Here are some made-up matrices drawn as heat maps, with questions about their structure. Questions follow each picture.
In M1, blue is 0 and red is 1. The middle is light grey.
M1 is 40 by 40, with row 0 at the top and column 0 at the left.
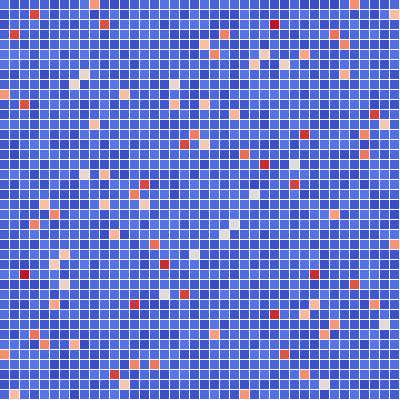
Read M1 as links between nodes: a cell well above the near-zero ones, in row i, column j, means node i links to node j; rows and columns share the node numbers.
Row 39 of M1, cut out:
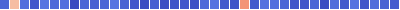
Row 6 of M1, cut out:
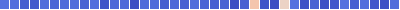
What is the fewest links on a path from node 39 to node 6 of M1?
7
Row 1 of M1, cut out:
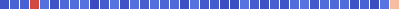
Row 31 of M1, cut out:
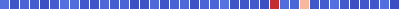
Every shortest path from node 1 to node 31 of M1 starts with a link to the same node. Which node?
node 3
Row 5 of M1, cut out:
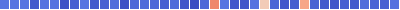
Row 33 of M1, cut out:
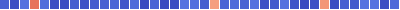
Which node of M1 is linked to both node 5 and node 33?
node 21
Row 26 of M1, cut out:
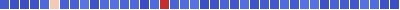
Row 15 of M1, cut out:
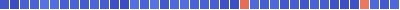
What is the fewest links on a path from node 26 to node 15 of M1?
5
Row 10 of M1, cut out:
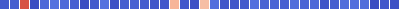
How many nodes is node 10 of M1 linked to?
3
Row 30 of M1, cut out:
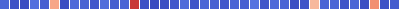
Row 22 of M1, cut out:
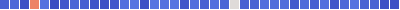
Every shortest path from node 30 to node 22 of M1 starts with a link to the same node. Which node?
node 37
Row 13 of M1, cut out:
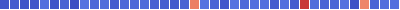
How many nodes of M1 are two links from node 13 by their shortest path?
5
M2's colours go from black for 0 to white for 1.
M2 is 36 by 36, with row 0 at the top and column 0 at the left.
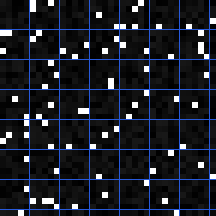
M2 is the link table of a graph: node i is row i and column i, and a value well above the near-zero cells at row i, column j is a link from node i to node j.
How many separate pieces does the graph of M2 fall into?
3
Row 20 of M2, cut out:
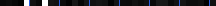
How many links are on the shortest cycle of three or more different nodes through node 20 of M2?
7
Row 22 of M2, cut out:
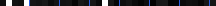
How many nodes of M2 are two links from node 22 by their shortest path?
7
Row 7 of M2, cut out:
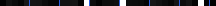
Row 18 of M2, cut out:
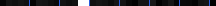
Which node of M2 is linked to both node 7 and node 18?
node 14
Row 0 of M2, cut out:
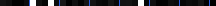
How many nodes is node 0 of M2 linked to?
3
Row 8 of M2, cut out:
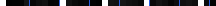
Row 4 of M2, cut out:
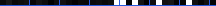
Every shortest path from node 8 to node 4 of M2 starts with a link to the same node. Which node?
node 17
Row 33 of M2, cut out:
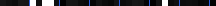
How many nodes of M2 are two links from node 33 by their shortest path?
8
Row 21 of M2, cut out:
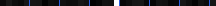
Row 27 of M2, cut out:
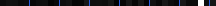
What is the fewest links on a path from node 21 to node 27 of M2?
5
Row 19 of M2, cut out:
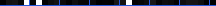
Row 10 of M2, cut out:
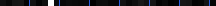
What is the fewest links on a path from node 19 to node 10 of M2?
5
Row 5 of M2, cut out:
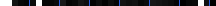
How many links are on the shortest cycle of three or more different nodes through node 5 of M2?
4
